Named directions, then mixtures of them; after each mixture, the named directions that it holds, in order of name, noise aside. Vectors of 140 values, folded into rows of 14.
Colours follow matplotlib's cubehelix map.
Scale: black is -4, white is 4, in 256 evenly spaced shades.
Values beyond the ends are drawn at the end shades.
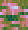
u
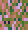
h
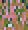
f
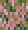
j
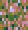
h, j, u.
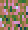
h, j, u.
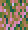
j.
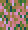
j.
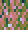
f, j.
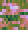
u.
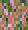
f, j.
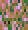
h.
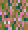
h.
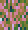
h, j.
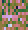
f, u.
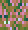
h, j.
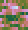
u.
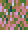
j.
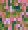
h, j, u.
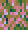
j.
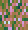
h.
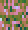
h, j, u.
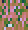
f.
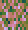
f, h, j.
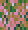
j.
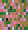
f, h, j.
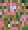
f, u.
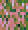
j.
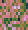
f, h, u.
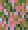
j.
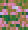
j, u.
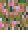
h, j, u.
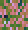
h, j, u.
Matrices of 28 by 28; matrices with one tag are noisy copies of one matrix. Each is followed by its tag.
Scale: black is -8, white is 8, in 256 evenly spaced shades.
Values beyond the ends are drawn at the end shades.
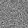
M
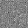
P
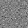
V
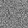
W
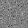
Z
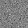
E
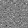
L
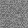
W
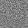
Z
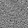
M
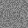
Z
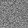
L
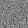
P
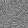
M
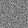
P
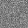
P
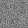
P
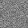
Z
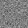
V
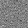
M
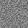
V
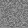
L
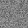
W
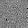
E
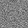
M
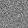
W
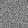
E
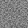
V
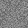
V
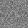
W
